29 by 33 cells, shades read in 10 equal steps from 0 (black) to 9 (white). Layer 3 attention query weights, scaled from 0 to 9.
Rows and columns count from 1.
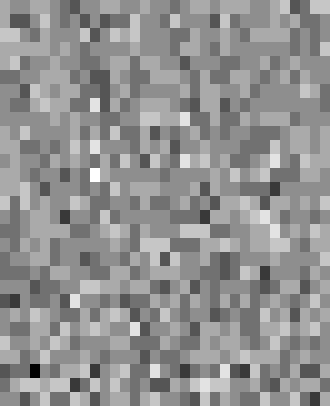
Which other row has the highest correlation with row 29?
27
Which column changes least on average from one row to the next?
26
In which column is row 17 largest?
28
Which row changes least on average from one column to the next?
4
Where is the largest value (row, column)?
13, 10
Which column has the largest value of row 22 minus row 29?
32
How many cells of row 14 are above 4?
25
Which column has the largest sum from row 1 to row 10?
5
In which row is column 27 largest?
16
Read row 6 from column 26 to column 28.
5 4 5
